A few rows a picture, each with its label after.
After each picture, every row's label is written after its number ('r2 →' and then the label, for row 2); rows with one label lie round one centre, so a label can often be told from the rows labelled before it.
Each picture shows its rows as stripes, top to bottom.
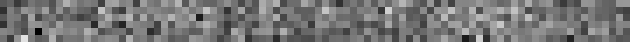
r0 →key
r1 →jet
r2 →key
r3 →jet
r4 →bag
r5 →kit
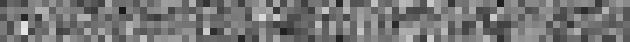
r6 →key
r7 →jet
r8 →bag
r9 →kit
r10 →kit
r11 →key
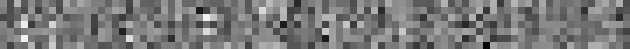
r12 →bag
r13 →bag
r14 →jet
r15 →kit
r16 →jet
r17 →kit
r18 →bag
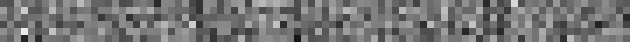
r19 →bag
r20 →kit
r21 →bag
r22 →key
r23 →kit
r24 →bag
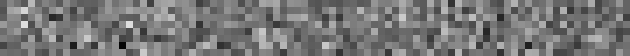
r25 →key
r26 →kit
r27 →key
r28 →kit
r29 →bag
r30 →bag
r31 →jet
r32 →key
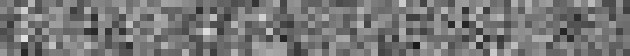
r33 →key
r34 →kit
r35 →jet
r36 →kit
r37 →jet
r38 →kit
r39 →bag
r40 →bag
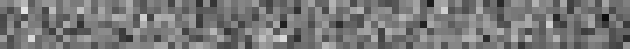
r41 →kit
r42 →kit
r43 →key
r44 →key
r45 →jet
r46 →bag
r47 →jet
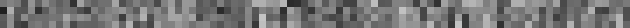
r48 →bag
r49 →key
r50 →key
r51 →key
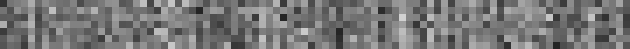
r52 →key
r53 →bag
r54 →key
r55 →bag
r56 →key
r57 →key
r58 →key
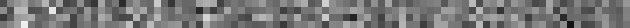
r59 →jet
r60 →kit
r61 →jet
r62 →kit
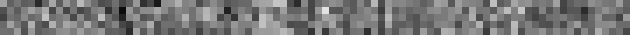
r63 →bag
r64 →jet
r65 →jet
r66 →bag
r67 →bag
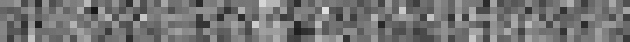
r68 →bag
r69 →jet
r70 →key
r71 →bag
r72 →bag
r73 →bag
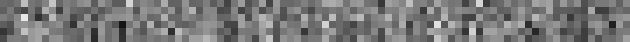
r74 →kit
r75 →key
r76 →kit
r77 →jet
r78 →jet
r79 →jet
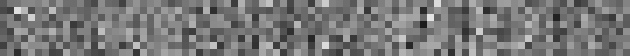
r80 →jet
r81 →kit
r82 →key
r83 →key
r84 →kit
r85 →key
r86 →jet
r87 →key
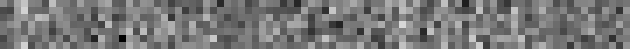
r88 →kit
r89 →kit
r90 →jet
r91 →key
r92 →key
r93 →jet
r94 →kit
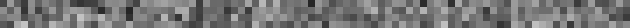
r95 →key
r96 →bag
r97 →bag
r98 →kit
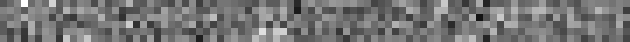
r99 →kit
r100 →bag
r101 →jet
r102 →key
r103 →bag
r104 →bag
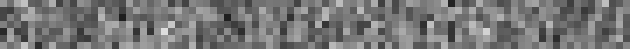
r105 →kit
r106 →jet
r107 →jet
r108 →key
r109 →key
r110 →key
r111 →kit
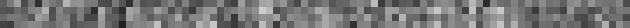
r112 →bag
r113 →jet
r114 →jet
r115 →jet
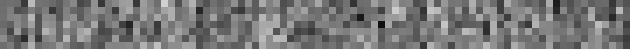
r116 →key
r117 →key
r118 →key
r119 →bag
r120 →bag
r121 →bag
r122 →key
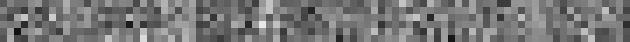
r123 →key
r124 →bag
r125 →kit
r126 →bag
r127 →key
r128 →key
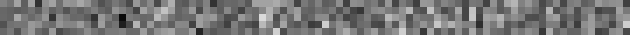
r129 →bag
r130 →key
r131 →jet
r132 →jet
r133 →key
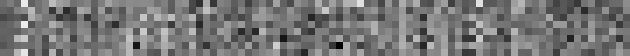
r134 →kit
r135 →jet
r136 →key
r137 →kit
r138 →key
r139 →kit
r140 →key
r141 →kit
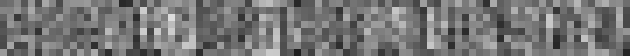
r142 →bag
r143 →key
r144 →key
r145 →key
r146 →key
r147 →key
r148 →key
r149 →bag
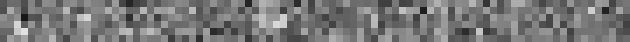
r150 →bag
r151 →key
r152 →bag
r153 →bag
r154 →kit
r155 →kit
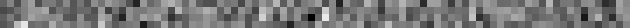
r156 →key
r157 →jet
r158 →jet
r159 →kit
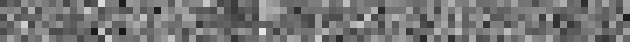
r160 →jet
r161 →bag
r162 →key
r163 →kit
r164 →jet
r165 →key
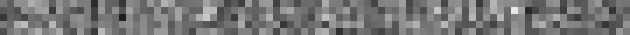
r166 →jet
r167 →jet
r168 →jet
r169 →kit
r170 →jet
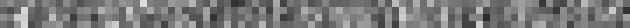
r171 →key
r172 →kit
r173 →kit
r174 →kit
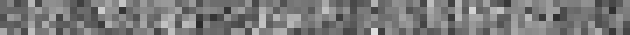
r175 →key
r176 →jet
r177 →key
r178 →key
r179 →bag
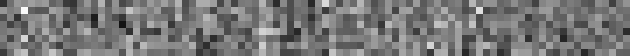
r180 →jet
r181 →kit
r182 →jet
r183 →jet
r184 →bag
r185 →kit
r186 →key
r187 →kit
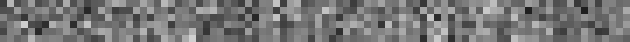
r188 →key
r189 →jet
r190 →key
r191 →kit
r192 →key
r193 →key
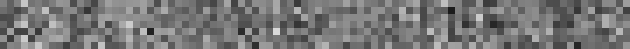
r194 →kit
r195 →key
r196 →kit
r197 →kit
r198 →key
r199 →kit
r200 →jet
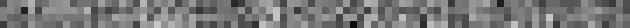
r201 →key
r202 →bag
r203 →key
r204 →key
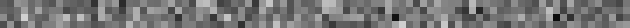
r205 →jet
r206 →jet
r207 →kit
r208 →key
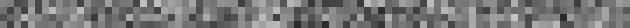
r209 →key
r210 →bag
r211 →jet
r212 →bag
